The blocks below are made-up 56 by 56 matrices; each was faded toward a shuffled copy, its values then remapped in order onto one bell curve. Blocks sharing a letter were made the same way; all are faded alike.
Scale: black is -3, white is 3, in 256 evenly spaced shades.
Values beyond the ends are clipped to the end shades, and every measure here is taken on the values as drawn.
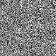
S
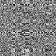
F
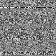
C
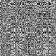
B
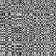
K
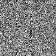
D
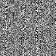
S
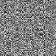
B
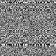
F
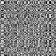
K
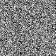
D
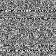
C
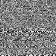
C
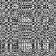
K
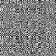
F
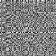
F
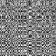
K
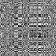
K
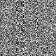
S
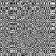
K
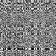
F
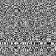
F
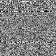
C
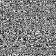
C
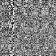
B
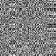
F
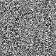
D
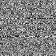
C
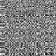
F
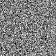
D
